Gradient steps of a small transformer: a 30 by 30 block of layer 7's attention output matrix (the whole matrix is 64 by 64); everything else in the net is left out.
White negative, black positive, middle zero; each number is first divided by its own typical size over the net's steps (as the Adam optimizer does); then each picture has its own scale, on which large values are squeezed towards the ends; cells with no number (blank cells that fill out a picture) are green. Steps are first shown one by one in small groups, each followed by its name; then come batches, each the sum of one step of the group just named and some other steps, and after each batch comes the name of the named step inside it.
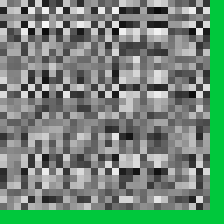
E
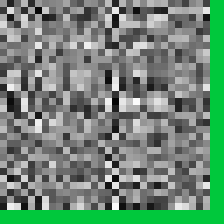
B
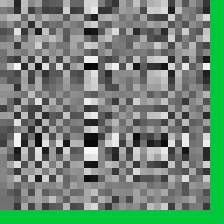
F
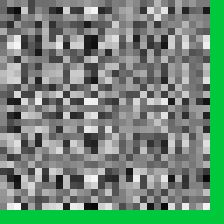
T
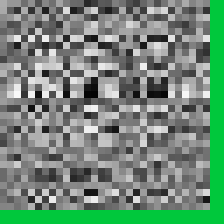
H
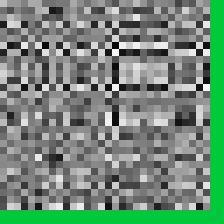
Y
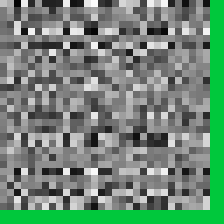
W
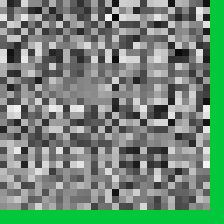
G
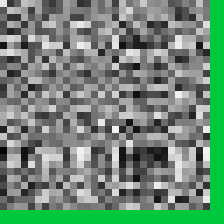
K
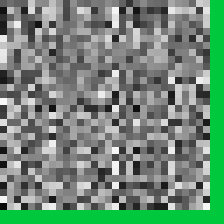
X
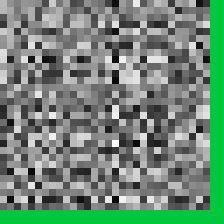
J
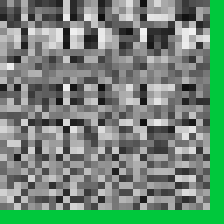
T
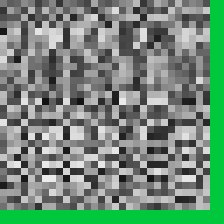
X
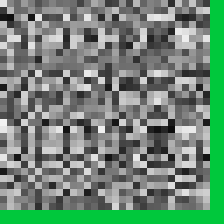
B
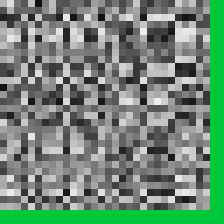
T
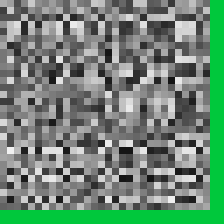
W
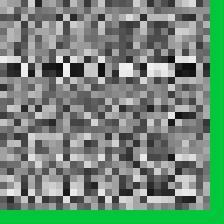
J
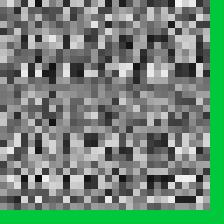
F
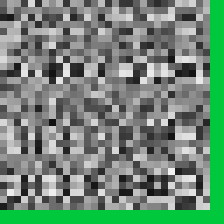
X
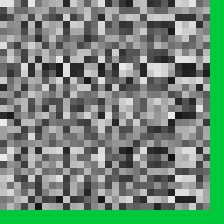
Y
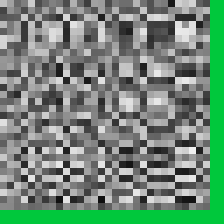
G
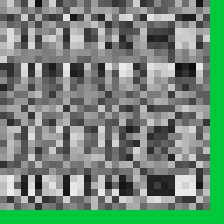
J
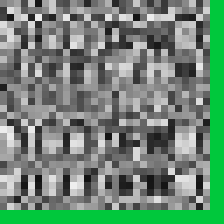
B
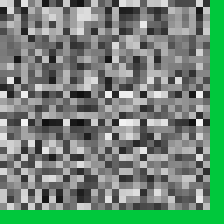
W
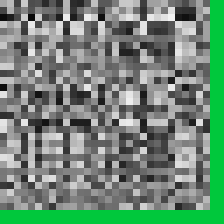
W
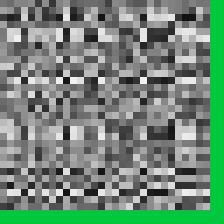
H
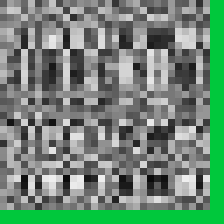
J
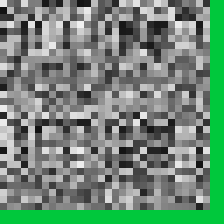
K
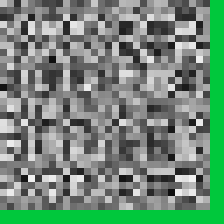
W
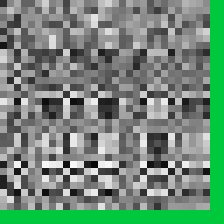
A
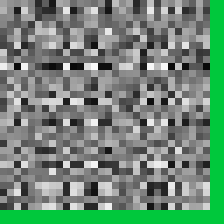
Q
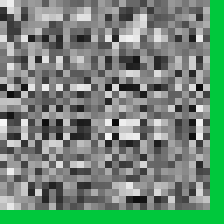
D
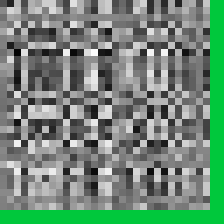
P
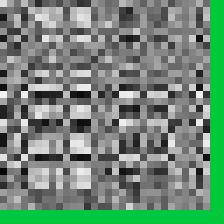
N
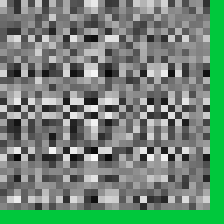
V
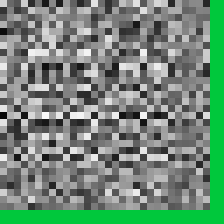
V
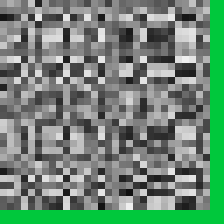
N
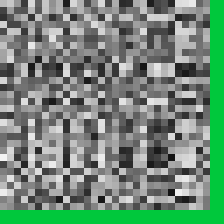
A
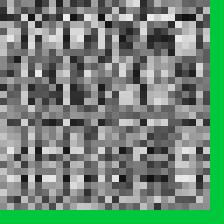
A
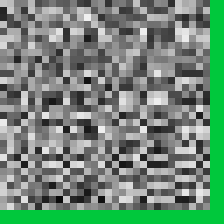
D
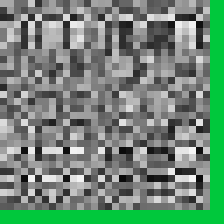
N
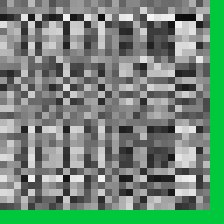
A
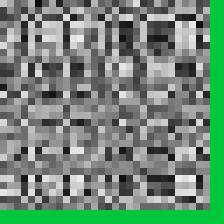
N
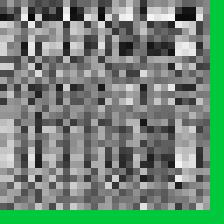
Q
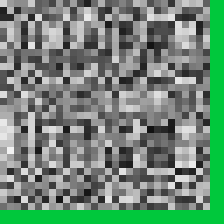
Q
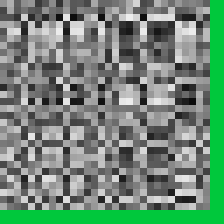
A
